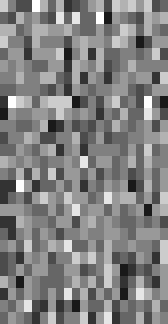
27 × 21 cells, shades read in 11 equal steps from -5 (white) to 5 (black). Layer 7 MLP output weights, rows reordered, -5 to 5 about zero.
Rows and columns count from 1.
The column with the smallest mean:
19
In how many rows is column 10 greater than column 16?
10
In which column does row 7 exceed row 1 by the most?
5
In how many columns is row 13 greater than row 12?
10
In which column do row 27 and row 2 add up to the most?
12
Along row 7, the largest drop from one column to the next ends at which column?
21
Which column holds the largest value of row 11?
7
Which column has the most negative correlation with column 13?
14
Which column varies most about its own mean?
9
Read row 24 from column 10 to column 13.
-2 0 -2 1
